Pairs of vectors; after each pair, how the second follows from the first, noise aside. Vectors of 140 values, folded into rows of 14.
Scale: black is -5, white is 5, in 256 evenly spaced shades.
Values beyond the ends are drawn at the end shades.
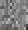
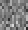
sign-scrambled.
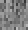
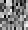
scaled up.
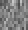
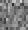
sign-scrambled.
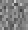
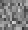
wrapped around, negated.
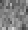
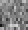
wrapped around, negated.
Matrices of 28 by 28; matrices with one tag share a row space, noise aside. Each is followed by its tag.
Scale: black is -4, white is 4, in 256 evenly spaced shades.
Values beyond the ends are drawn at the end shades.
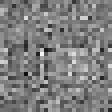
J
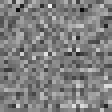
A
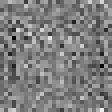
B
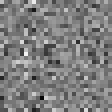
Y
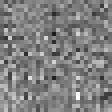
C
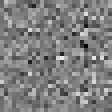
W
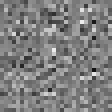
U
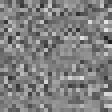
A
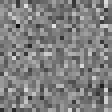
B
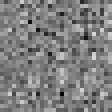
W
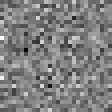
J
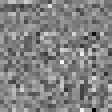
U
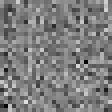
C
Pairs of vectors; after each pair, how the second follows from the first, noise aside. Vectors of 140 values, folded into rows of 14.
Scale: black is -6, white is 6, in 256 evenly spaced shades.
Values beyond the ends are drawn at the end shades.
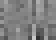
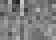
reversed.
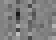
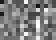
reversed, negated, scaled up.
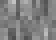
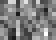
scaled up.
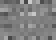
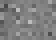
wrapped around, partly zeroed.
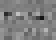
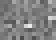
wrapped around, negated.
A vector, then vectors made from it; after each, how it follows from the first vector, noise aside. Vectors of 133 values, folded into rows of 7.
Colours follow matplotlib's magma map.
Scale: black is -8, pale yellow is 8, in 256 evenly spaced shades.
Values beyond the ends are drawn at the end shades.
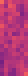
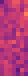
reversed, negated.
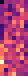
negated, scaled up.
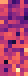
reversed, scaled up.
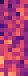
negated, scaled up.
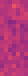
wrapped around, negated, shrunk.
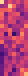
scaled up.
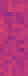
wrapped around, negated, shrunk.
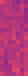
reversed, shrunk.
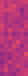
shrunk.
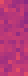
reversed, shrunk.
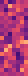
wrapped around, scaled up.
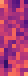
reversed, scaled up.
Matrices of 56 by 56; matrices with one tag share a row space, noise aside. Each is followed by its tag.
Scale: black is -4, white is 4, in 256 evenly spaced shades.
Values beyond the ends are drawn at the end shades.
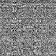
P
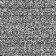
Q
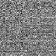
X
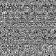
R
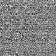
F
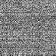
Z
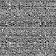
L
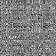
Z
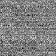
F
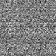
L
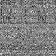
F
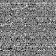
F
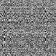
R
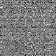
Q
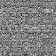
X
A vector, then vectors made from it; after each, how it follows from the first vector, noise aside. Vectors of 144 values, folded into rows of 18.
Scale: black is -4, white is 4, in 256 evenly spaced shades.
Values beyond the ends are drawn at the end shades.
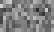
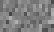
reversed, negated, shrunk.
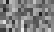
wrapped around, negated.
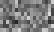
reversed.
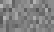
shrunk.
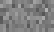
shrunk.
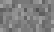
shrunk.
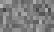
shrunk.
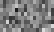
reversed.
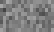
shrunk.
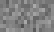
wrapped around, shrunk.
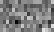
reversed.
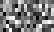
reversed, negated, scaled up.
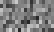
wrapped around, negated.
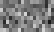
reversed.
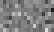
reversed, partly zeroed.
